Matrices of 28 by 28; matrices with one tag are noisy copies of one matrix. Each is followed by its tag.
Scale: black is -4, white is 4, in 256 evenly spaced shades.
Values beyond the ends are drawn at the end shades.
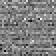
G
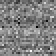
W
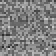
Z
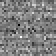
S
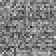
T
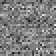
W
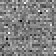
G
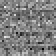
T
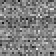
W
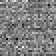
G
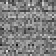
S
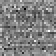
T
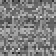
W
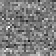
Z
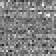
S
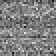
W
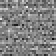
G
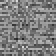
G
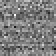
T
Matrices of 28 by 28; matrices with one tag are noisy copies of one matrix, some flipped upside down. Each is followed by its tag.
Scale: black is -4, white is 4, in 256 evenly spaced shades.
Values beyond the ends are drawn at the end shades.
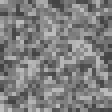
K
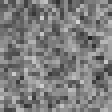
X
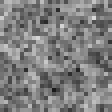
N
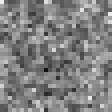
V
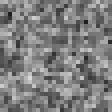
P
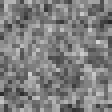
N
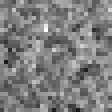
X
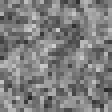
N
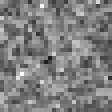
K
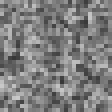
P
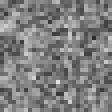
P
